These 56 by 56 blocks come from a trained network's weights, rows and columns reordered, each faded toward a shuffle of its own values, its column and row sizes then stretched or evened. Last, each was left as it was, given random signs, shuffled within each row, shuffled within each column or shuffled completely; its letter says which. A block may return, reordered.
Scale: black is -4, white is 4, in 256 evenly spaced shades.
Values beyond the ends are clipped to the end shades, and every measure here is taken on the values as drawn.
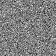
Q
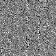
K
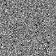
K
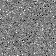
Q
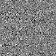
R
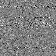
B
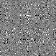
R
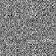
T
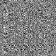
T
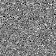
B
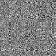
T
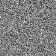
K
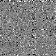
R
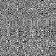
T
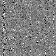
K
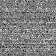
B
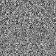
R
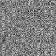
T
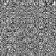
T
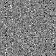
K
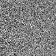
K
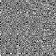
T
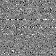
B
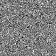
Q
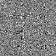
R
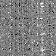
T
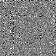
R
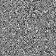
R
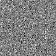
K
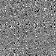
R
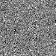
K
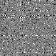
R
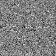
B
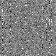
K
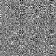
T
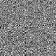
T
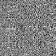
T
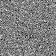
Q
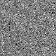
K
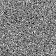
Q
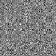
T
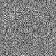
T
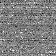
B
